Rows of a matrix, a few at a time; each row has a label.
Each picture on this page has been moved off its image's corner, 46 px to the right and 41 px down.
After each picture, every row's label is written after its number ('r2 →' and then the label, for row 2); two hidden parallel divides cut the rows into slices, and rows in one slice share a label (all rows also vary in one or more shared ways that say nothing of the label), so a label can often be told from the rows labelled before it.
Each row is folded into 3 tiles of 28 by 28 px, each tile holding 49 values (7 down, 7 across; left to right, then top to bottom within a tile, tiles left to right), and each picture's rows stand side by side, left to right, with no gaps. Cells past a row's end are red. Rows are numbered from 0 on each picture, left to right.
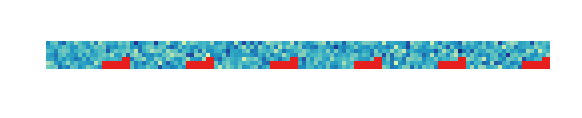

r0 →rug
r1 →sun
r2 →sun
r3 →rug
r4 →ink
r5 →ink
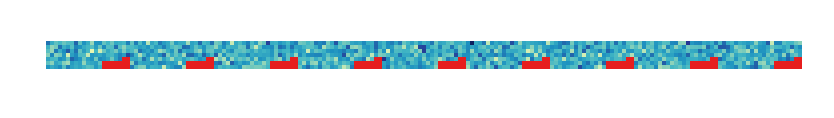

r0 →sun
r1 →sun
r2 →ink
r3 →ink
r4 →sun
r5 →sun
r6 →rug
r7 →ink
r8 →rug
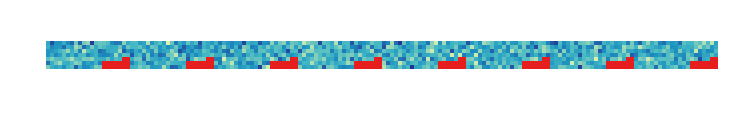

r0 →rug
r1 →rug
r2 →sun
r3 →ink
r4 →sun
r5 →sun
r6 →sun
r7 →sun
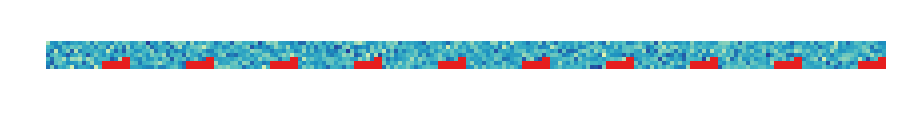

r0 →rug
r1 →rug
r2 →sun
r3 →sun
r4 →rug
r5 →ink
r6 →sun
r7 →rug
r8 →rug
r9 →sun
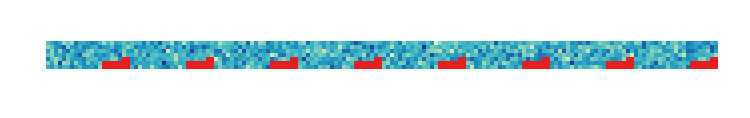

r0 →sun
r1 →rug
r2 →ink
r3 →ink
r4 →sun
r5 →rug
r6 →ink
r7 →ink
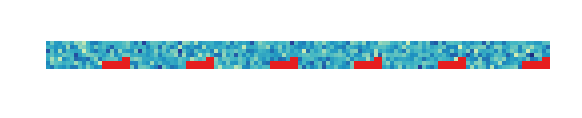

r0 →rug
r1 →sun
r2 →rug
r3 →sun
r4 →rug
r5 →rug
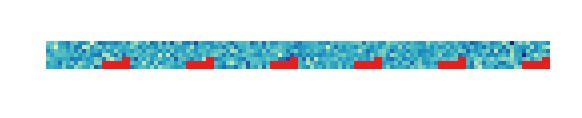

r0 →ink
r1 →ink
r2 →rug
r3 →rug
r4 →rug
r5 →sun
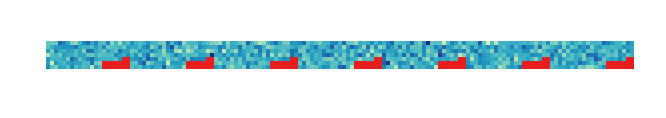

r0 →rug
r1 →sun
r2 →ink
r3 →sun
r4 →sun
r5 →rug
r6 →ink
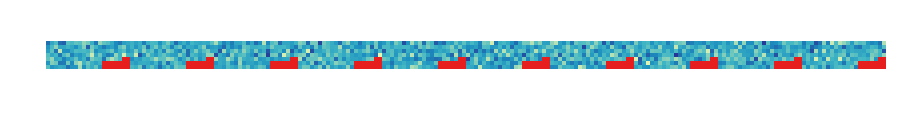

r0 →sun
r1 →rug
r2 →ink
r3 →ink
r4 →ink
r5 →sun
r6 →ink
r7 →ink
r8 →rug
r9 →rug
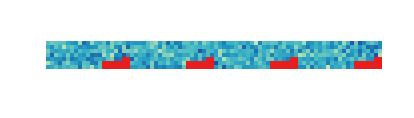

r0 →rug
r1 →sun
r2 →rug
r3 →ink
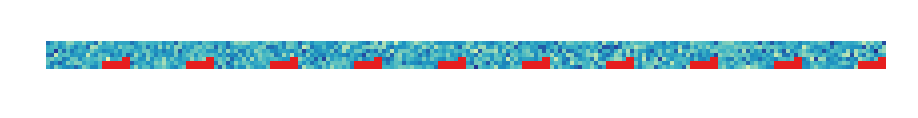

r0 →sun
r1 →rug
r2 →sun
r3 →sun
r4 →ink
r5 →ink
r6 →sun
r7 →sun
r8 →ink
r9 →sun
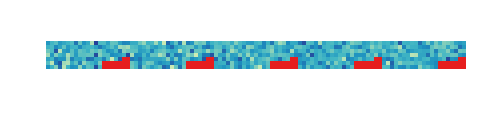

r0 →sun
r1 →rug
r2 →rug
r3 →sun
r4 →rug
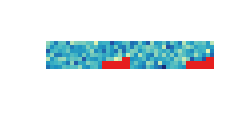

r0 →ink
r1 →sun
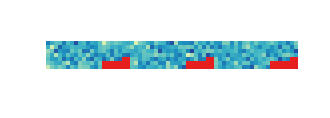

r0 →sun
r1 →ink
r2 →rug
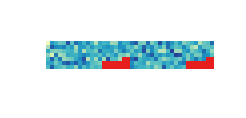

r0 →ink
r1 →sun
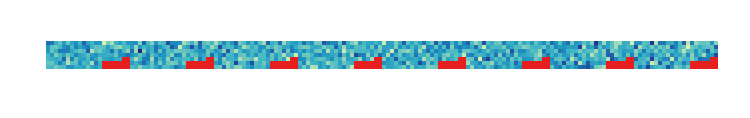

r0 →sun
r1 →sun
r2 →ink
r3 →sun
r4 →ink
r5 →rug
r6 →sun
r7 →sun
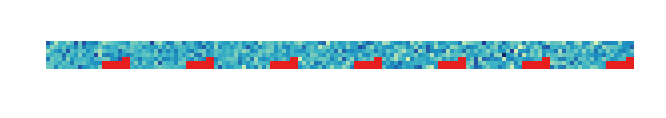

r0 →sun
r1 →ink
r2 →rug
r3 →ink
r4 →ink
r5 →ink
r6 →ink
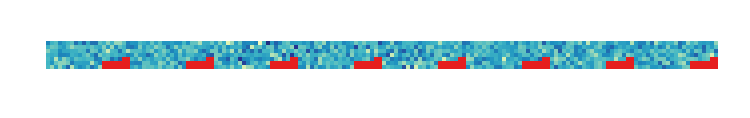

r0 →sun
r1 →rug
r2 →ink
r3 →sun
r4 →sun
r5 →rug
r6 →rug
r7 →sun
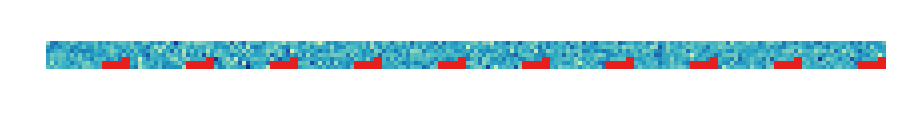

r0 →rug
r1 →sun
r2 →sun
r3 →sun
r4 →rug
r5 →rug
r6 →rug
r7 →rug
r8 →rug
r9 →rug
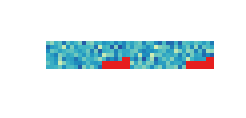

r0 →ink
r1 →sun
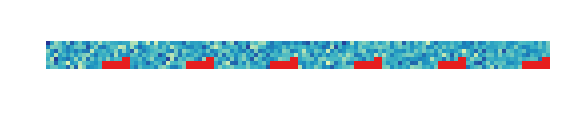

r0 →sun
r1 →rug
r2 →ink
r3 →sun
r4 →ink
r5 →sun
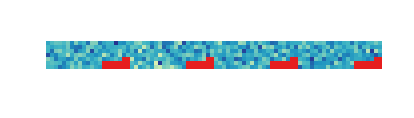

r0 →ink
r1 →ink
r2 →ink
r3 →rug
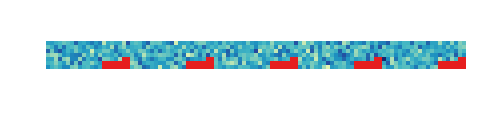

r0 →sun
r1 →ink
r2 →sun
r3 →ink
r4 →sun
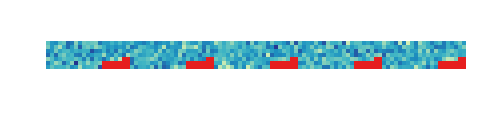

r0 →ink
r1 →rug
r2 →rug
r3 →rug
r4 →rug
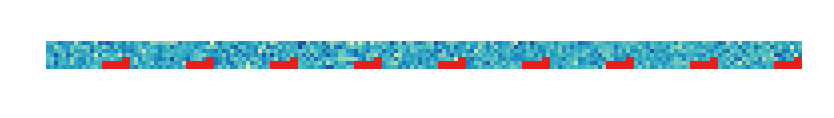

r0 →ink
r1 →rug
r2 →sun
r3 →sun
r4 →ink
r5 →ink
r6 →rug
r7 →rug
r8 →sun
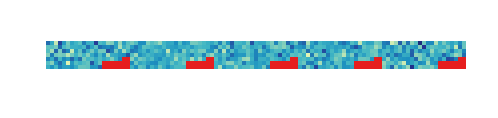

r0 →sun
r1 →rug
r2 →rug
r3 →sun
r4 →sun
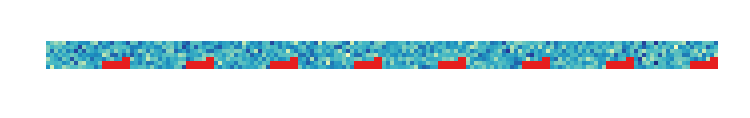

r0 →ink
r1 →ink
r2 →ink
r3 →sun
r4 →rug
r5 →sun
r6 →rug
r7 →ink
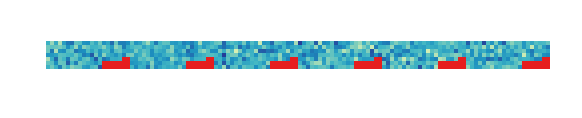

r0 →ink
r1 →rug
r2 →ink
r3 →sun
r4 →sun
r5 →rug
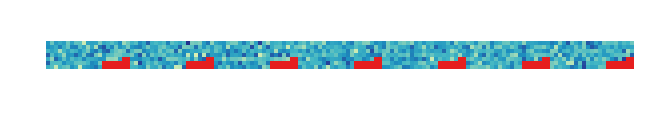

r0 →rug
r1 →ink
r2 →sun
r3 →rug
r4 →rug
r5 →rug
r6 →sun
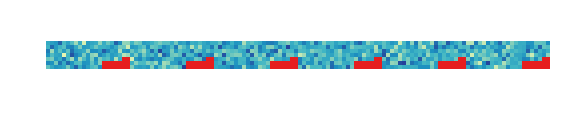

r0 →rug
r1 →ink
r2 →ink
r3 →rug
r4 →ink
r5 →ink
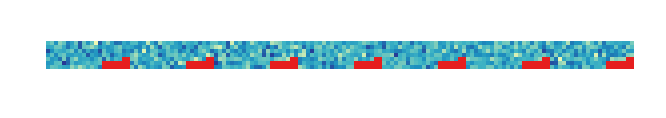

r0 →ink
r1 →rug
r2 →sun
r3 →rug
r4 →sun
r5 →rug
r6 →rug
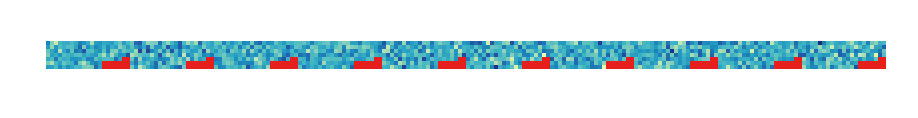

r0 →rug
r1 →sun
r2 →rug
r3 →ink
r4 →sun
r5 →sun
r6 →sun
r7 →ink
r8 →sun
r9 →ink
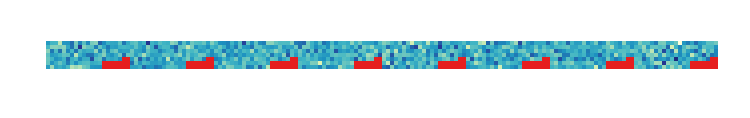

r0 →ink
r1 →rug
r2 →sun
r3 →sun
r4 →ink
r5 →rug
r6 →rug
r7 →ink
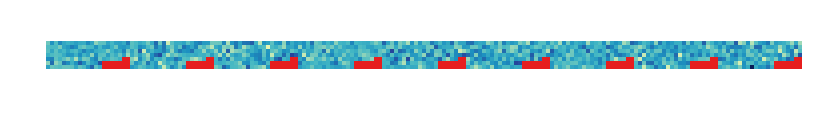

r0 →rug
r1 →rug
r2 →ink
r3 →rug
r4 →sun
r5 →sun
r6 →rug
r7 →sun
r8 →sun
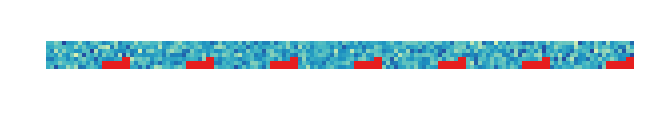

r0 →ink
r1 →ink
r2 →rug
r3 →rug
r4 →rug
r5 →ink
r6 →sun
